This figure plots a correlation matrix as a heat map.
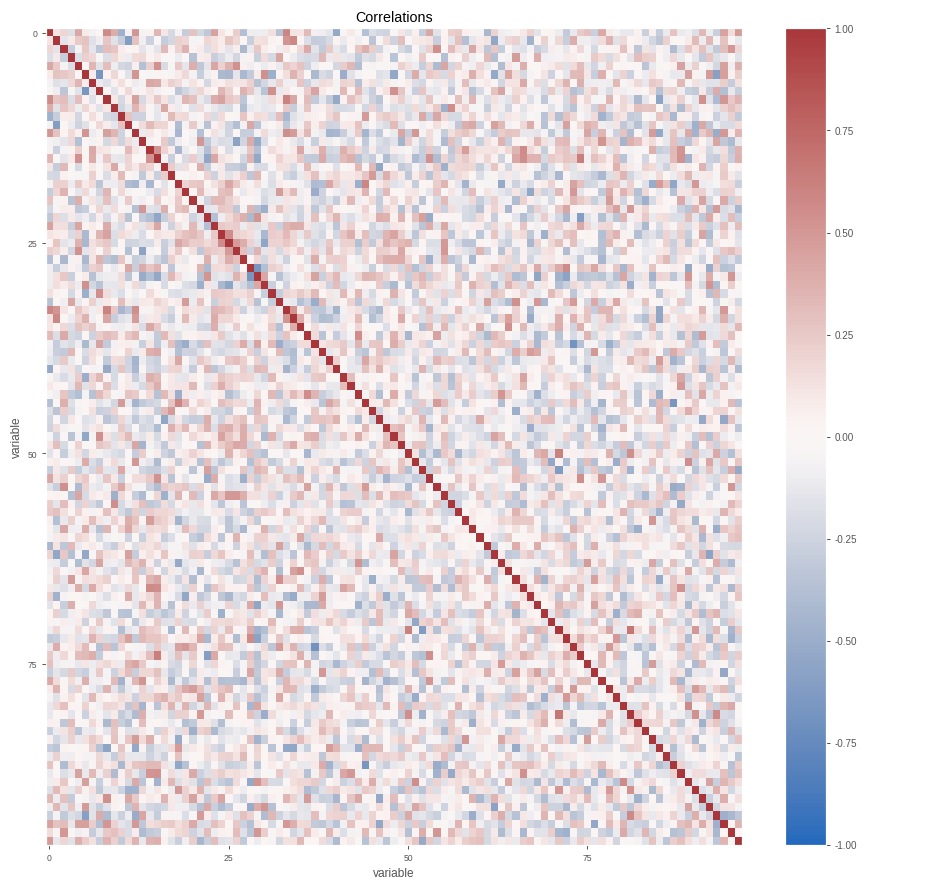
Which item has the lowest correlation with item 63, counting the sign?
18
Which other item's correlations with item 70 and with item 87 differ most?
44
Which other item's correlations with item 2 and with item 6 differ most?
95
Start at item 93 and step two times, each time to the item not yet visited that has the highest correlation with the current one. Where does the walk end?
71
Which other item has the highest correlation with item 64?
35
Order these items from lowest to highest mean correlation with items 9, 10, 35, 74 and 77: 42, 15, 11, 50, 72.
50, 42, 11, 72, 15
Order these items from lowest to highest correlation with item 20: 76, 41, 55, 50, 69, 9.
76, 9, 69, 41, 50, 55
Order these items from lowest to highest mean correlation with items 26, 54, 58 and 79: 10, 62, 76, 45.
76, 45, 62, 10
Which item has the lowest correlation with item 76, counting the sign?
94
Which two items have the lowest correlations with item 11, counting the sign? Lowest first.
1, 90
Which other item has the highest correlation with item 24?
25
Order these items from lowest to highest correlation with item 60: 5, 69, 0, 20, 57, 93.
20, 93, 0, 57, 5, 69
